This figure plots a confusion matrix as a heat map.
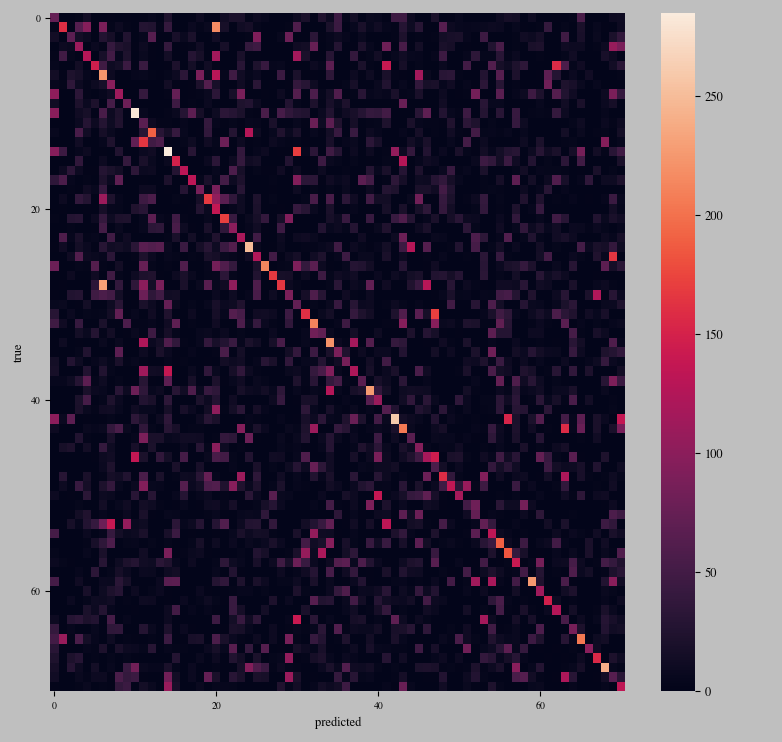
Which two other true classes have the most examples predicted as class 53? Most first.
63, 48
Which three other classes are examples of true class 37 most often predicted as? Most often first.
14, 11, 34
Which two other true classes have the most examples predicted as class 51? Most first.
49, 66
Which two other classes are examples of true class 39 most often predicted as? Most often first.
34, 10
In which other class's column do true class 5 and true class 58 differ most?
62
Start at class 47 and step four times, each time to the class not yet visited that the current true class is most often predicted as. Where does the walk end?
30
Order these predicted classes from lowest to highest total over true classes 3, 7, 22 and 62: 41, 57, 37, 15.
57, 37, 15, 41
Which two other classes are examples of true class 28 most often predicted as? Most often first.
6, 46
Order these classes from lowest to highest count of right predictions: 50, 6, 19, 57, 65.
50, 57, 19, 65, 6
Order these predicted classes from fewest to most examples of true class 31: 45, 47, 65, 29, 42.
65, 42, 29, 45, 47
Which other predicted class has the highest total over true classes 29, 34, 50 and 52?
11
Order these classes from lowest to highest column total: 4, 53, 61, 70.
61, 4, 53, 70
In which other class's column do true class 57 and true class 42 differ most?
56
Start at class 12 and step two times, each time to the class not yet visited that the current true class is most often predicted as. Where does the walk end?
44
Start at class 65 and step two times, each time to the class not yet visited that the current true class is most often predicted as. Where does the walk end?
20
